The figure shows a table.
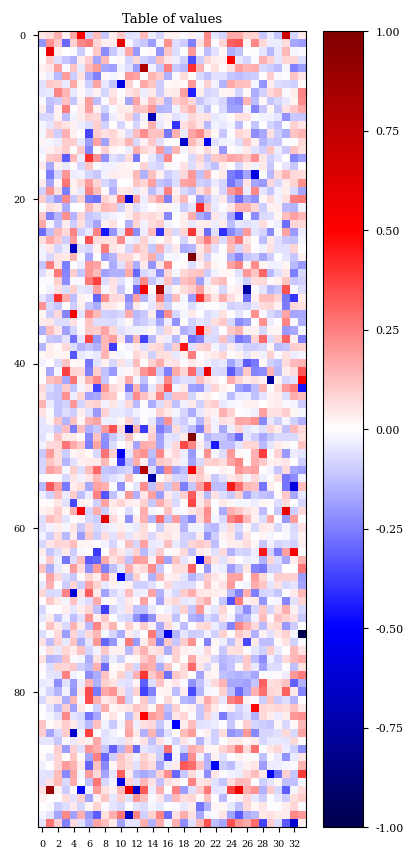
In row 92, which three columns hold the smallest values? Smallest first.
12, 5, 31
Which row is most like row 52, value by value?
66
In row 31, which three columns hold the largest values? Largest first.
15, 13, 31
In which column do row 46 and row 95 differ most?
11
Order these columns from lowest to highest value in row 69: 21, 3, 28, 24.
24, 28, 3, 21
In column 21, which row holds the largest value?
41
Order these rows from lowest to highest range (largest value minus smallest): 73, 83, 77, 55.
77, 83, 55, 73
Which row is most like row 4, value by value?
53
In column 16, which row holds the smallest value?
73
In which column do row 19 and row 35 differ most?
25
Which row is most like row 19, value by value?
28
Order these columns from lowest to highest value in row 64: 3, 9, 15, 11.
3, 11, 9, 15
